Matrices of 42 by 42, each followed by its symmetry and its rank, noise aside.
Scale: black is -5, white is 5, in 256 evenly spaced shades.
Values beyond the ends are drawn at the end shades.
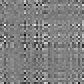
antisymmetric, rank two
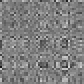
symmetric, rank two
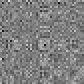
symmetric, rank four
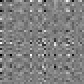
no symmetry, rank two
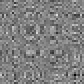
symmetric, rank four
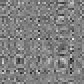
no symmetry, rank four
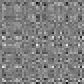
antisymmetric, rank two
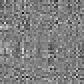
no symmetry, rank four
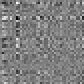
no symmetry, rank two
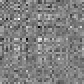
symmetric, rank three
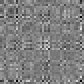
symmetric, rank three
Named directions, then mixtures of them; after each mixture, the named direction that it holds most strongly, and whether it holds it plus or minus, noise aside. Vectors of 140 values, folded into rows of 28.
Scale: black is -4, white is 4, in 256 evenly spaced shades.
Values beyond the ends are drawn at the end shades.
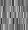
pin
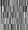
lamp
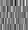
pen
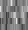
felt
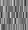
pin, minus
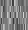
pin, plus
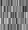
lamp, plus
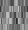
felt, minus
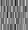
pen, plus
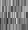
felt, plus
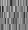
lamp, minus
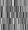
pin, minus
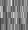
felt, plus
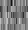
felt, minus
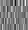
pen, plus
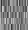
lamp, plus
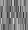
pin, minus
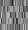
pin, plus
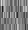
lamp, minus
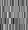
pin, plus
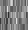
felt, plus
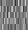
pen, plus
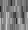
felt, minus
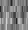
felt, minus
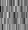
felt, minus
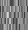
lamp, minus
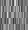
pin, plus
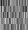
lamp, plus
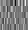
pen, plus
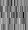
pin, minus
